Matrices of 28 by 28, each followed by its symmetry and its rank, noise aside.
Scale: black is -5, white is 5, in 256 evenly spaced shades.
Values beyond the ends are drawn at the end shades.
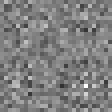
symmetric, rank three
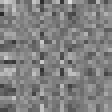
no symmetry, rank two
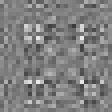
symmetric, rank two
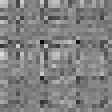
symmetric, rank two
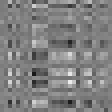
no symmetry, rank one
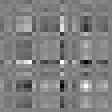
symmetric, rank one
